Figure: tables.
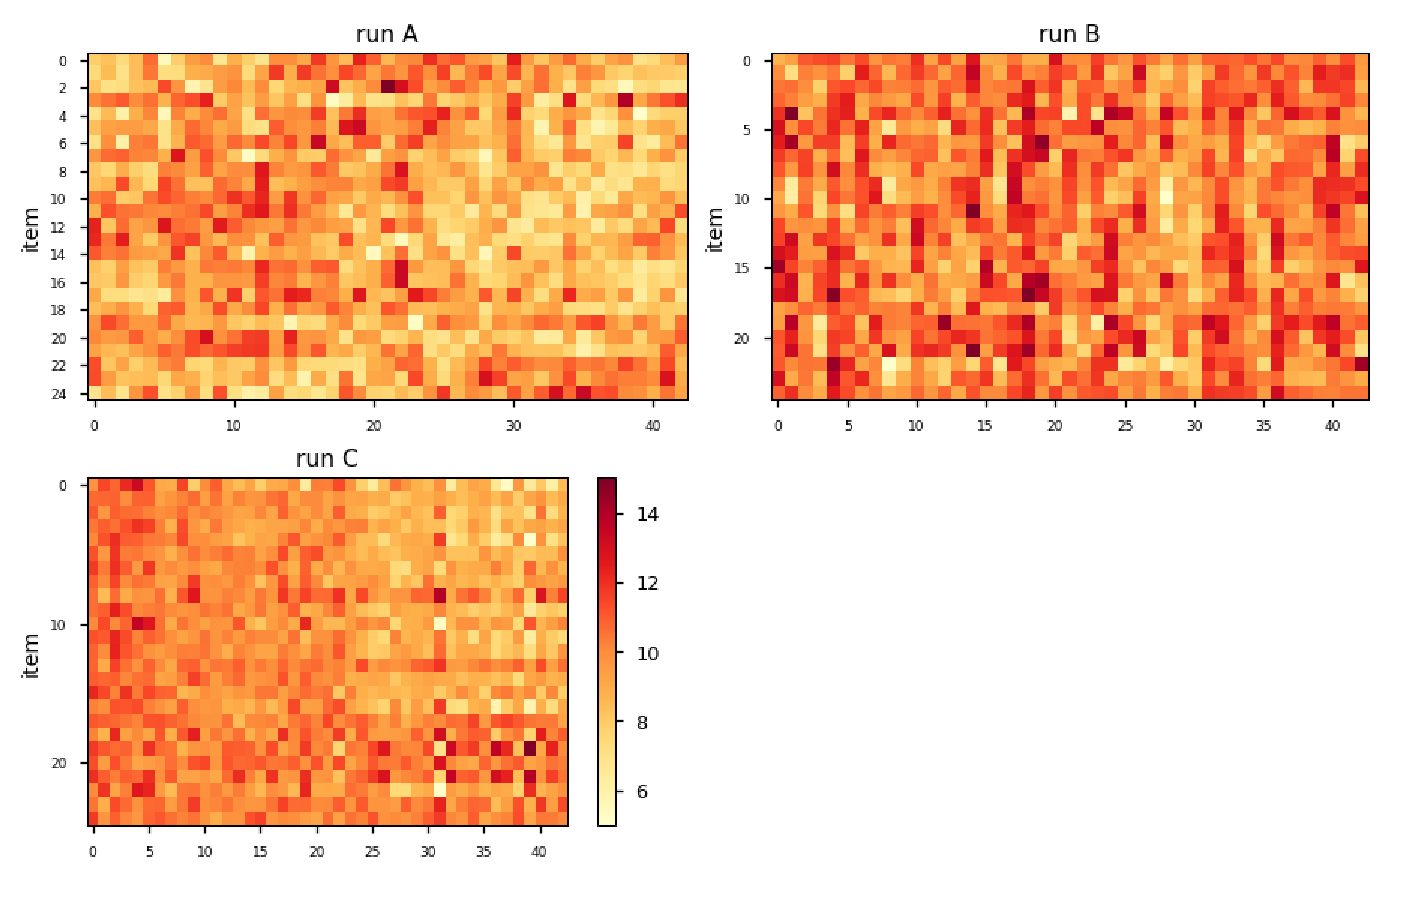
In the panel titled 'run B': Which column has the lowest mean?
30
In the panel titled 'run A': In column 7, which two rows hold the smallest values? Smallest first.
2, 22
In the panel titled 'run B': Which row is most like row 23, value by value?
5
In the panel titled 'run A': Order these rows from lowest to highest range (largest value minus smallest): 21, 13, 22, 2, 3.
22, 21, 13, 3, 2
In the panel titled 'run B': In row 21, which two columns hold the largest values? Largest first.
14, 18
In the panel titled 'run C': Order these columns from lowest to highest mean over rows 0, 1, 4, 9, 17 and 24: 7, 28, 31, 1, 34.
28, 34, 7, 31, 1
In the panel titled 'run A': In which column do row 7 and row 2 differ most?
21
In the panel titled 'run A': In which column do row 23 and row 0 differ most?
19
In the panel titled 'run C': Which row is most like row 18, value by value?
8
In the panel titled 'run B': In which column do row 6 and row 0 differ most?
19
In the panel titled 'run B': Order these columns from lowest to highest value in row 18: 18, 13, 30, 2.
13, 30, 18, 2
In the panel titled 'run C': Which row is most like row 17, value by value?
24
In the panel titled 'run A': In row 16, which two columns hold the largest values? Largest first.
22, 12
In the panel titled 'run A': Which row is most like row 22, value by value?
23
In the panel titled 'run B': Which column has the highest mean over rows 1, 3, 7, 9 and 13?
40
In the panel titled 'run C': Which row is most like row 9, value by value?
11
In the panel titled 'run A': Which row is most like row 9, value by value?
18
